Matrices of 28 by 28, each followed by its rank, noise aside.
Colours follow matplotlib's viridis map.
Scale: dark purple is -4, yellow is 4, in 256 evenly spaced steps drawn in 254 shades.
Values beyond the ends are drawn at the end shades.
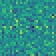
six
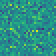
eight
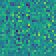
eight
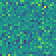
eight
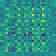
three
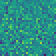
six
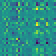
three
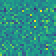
six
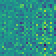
four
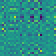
three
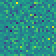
six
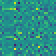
four
